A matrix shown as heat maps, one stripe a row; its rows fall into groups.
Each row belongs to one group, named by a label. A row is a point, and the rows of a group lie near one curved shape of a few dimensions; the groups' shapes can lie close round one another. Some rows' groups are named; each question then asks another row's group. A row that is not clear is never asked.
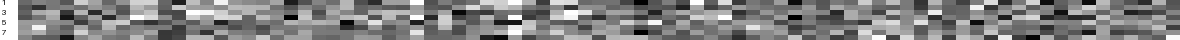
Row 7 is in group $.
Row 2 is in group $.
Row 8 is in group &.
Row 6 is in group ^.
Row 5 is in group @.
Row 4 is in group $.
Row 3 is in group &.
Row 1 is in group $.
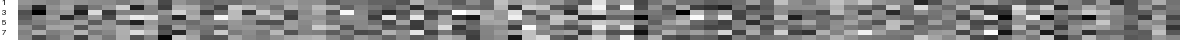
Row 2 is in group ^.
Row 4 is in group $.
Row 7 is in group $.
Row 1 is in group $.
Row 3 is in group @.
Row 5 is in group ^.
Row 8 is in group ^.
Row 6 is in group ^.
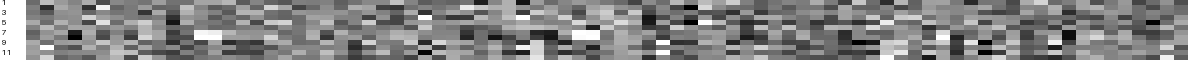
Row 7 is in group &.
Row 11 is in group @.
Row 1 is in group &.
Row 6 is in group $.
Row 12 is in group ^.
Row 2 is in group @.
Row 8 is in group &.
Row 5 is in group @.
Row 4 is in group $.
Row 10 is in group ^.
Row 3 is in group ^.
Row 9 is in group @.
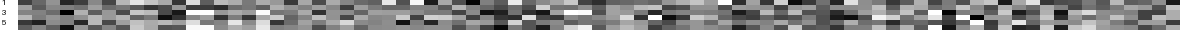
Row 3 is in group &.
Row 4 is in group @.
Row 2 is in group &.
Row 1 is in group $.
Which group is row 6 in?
&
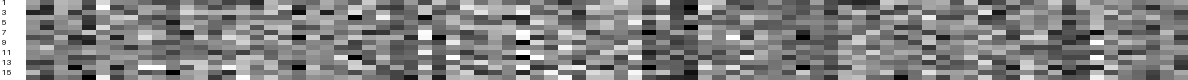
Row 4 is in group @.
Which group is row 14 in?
$
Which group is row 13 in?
$
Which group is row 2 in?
@
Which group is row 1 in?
@
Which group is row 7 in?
$
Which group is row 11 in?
$
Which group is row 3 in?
$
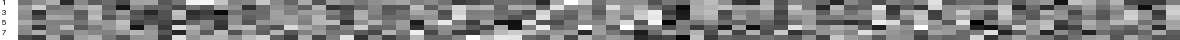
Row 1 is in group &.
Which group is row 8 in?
$
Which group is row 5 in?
@
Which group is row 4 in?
&
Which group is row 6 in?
^
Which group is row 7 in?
$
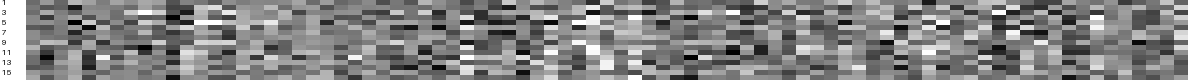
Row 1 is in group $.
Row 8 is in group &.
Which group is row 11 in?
^
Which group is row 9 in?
&
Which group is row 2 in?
&
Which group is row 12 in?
@
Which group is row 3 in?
$
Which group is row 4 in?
^
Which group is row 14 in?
@
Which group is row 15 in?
&
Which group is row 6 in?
@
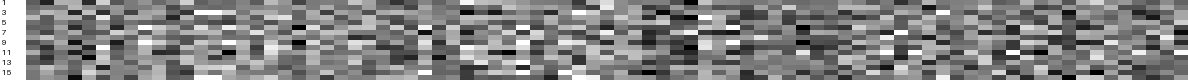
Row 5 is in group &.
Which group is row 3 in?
&
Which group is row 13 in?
$
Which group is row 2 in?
$
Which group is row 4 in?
@
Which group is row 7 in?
^
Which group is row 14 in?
&
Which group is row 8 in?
^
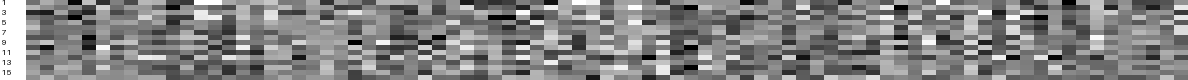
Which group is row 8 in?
@
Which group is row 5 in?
^
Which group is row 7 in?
&
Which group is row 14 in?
@
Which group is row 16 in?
$
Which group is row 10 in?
@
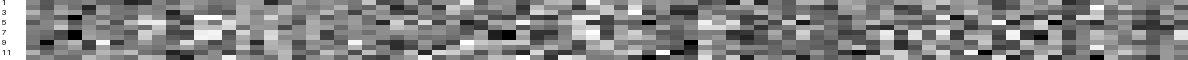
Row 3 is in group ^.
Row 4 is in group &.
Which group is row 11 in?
@
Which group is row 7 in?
&
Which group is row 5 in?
$
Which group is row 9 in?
@
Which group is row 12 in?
$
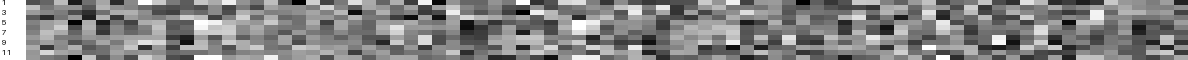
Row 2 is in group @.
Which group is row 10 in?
^
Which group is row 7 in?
&
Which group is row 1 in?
$
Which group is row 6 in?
&
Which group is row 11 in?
^
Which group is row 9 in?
$
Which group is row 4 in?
@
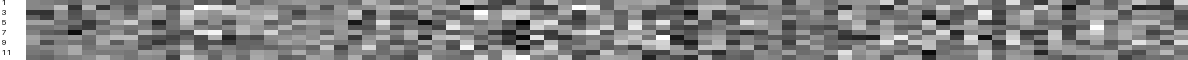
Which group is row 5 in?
@
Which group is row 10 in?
&
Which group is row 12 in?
$
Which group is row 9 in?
&
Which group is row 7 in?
&
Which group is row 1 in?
&
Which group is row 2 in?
&
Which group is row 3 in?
$
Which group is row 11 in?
$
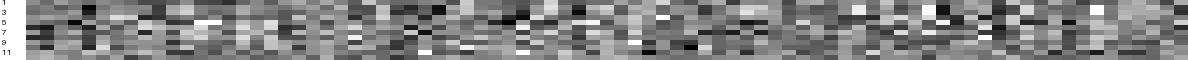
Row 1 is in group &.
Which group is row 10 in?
@
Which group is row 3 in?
@
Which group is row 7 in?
^
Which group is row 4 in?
@
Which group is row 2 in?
@
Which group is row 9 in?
^
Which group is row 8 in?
$
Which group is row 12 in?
^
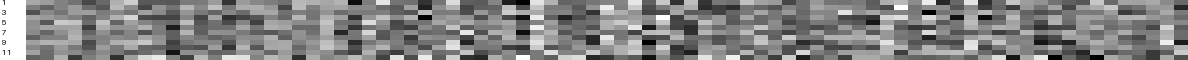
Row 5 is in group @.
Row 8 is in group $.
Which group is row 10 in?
@
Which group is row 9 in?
^
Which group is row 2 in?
^
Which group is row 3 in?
$
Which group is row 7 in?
&
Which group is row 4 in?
@
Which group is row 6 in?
^
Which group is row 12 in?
$
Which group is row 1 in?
@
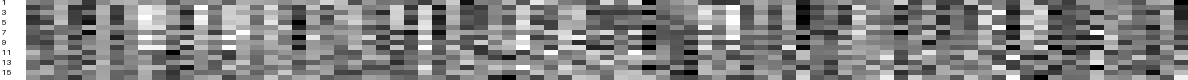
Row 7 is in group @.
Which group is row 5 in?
$
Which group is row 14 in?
$
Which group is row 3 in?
$
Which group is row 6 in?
$
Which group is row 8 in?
$
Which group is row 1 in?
^
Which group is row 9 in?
$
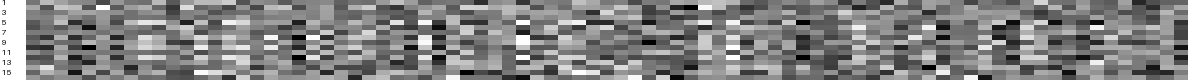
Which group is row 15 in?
&
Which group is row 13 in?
@
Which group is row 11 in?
&
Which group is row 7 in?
&
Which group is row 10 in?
$
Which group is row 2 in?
@
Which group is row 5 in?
$
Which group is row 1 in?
&
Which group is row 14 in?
^
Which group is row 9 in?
$
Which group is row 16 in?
@
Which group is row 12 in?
$
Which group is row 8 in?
$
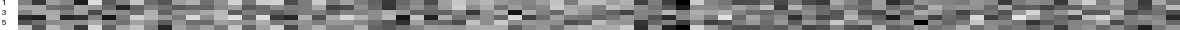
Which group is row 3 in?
&
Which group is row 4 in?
$
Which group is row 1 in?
@
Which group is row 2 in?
^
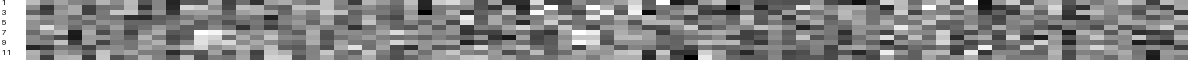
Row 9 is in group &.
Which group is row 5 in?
&
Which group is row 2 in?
^
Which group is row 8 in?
&
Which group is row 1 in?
@
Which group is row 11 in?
@
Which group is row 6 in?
^
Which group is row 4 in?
^
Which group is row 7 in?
&
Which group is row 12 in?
@
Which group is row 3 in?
^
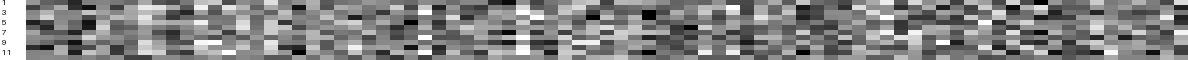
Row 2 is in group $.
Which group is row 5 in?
$
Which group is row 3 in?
$
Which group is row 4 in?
^
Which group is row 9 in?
&
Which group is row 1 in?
&
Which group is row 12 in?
^
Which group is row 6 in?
@
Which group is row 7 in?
&
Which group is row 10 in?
$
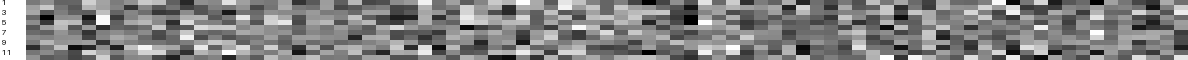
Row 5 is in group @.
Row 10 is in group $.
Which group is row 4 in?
@
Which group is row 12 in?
&
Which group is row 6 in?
&
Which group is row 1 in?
$
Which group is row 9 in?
&
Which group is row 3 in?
&
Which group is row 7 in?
@
